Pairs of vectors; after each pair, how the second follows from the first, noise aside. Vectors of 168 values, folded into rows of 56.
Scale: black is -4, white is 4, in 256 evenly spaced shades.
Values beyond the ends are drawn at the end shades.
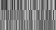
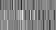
wrapped around, negated, partly zeroed.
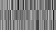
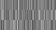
wrapped around, negated, shrunk.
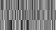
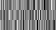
reversed.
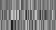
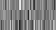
wrapped around, negated, partly zeroed.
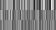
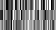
negated, scaled up.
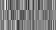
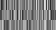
wrapped around.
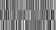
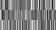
reversed.
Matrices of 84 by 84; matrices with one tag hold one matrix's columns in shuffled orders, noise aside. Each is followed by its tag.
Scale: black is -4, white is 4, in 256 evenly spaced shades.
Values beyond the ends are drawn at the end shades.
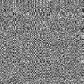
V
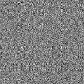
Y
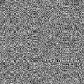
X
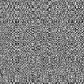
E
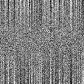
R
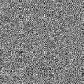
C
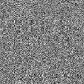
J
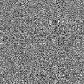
J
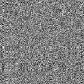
Y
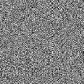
C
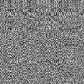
V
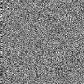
C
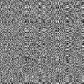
E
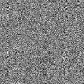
C
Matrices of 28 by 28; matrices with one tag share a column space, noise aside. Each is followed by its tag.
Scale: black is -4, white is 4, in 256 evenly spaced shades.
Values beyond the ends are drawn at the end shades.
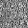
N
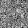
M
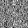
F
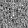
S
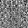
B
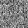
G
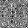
N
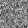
S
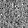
N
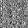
N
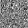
S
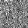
G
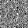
M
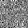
F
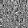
B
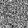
G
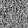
M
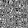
B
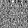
B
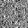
N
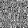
M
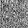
B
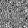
M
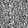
N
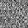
S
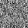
M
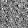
B
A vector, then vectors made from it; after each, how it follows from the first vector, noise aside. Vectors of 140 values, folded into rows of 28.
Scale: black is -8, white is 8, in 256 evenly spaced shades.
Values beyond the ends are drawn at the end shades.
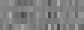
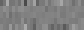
reversed, partly zeroed.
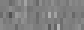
negated, partly zeroed.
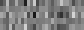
reversed, scaled up.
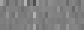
reversed, negated, partly zeroed.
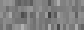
copied.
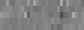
reversed, partly zeroed.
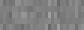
negated, shrunk.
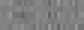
shrunk.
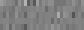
reversed, negated, partly zeroed.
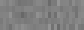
shrunk.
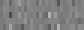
negated, partly zeroed.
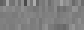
reversed, partly zeroed.
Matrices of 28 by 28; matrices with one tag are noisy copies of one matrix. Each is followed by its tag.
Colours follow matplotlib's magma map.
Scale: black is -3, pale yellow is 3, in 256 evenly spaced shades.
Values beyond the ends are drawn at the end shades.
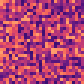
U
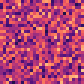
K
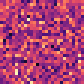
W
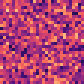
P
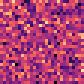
U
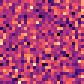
W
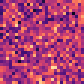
P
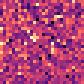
U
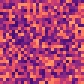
K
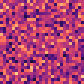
W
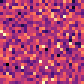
K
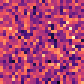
U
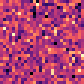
U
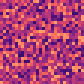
P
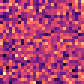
W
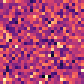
K
